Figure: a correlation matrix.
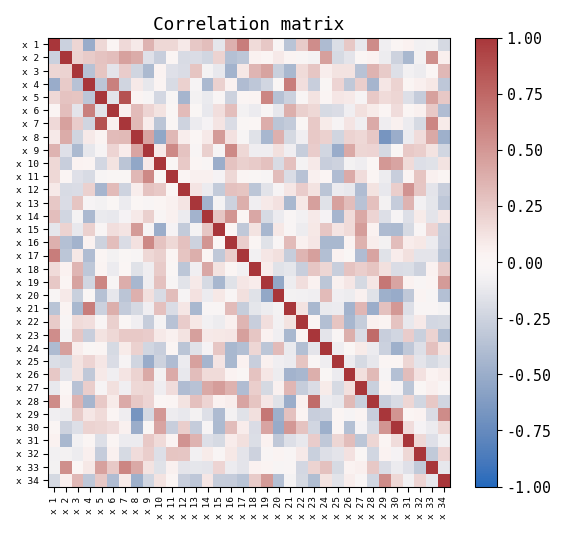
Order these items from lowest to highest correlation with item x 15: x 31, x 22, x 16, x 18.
x 31, x 22, x 16, x 18
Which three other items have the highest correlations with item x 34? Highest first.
x 29, x 19, x 3
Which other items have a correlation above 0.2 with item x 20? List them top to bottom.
x 8, x 11, x 24
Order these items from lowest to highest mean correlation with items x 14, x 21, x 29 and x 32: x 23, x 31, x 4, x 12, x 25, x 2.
x 23, x 25, x 2, x 31, x 12, x 4
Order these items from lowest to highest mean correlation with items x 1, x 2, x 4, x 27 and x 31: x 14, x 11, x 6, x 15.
x 14, x 11, x 15, x 6
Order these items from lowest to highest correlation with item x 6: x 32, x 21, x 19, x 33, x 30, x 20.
x 20, x 19, x 32, x 30, x 33, x 21
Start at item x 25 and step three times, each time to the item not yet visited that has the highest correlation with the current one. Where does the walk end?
x 28
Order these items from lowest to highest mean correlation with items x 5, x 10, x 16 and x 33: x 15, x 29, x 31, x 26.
x 15, x 31, x 26, x 29
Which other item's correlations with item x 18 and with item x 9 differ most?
x 3
